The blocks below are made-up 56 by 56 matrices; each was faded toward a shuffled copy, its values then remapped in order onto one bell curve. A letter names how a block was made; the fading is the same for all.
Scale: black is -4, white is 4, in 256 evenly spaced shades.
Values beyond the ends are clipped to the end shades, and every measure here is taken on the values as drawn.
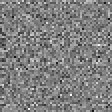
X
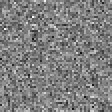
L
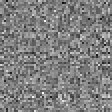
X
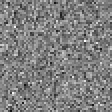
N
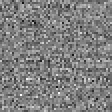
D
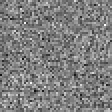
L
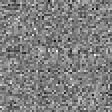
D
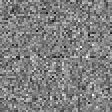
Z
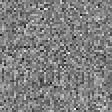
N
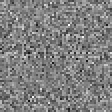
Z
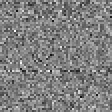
Z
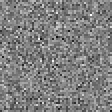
L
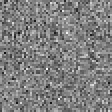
D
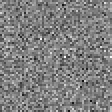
D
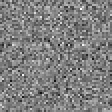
D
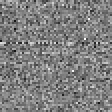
Z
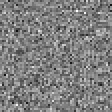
N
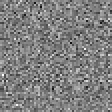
D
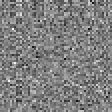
X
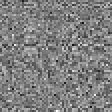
X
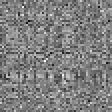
X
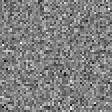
N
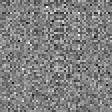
X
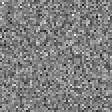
L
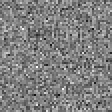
L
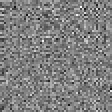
X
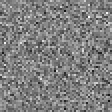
L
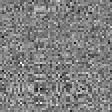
X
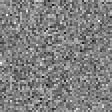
L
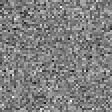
Z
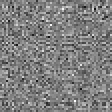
X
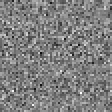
Z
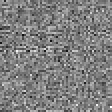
D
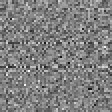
D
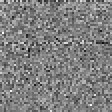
Z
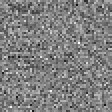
L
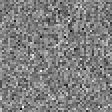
N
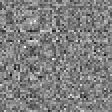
X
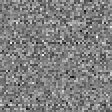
Z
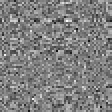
X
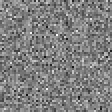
N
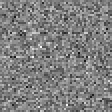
Z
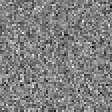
N
